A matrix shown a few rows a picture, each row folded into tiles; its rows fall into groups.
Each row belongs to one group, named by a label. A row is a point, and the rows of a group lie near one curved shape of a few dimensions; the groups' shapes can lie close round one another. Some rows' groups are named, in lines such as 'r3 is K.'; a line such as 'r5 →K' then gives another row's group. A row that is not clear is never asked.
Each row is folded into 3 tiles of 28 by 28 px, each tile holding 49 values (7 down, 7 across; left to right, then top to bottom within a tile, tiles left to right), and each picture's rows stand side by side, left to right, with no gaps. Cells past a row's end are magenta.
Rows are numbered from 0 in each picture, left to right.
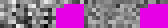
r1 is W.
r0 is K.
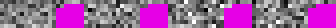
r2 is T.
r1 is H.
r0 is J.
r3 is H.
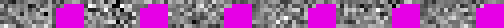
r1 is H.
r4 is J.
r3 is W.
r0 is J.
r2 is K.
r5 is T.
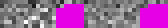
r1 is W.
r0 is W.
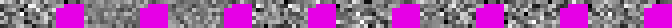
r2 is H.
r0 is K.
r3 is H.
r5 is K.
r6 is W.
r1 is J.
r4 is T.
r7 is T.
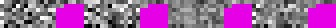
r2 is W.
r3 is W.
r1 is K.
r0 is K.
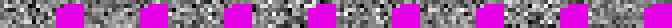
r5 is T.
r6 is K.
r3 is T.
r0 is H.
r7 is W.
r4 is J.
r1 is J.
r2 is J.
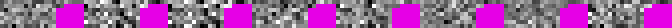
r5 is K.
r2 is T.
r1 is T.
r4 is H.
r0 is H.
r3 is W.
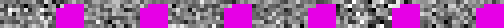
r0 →J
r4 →T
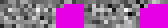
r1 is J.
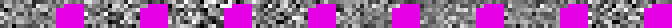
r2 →T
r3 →K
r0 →H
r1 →K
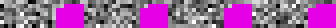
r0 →T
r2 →T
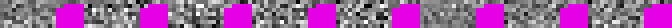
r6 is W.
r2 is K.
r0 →H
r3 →W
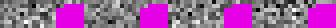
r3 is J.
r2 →W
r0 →W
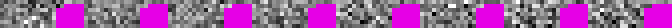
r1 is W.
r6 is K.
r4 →K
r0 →W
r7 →K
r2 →T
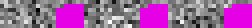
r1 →T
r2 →W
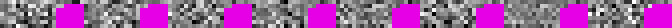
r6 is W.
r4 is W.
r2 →K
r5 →K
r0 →K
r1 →T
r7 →J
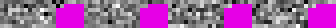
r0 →J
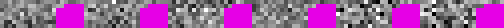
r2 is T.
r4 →J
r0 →W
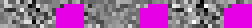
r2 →H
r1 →J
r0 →H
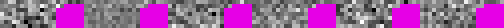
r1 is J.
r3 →T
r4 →T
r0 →W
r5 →J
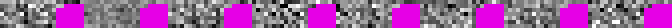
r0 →K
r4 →T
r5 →J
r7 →H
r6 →W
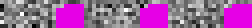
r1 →J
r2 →W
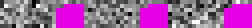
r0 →H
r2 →W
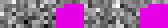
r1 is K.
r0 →K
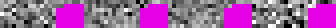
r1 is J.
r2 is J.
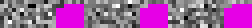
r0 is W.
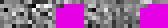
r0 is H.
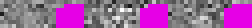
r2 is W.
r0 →J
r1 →T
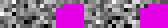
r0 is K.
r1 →W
